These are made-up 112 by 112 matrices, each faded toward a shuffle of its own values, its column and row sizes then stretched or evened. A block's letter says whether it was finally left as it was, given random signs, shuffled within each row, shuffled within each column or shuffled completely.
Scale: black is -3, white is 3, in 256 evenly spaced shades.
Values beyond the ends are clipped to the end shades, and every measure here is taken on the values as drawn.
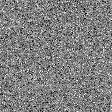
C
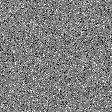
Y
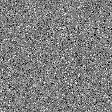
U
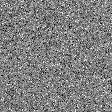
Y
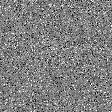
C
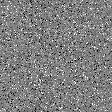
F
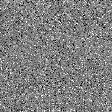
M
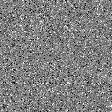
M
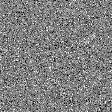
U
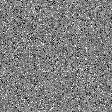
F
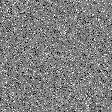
Y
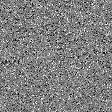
C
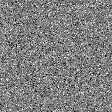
C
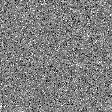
F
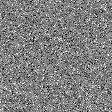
Y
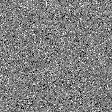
F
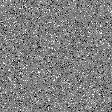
U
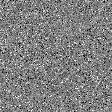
F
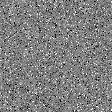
F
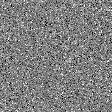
F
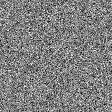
Y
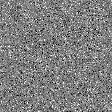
U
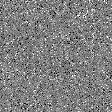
M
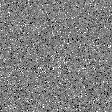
U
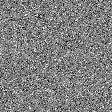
Y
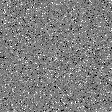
Y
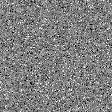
M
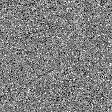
C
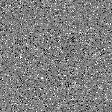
M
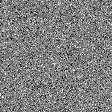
C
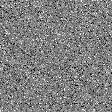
C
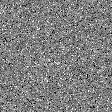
C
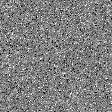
F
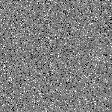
M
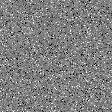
M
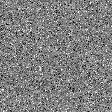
F
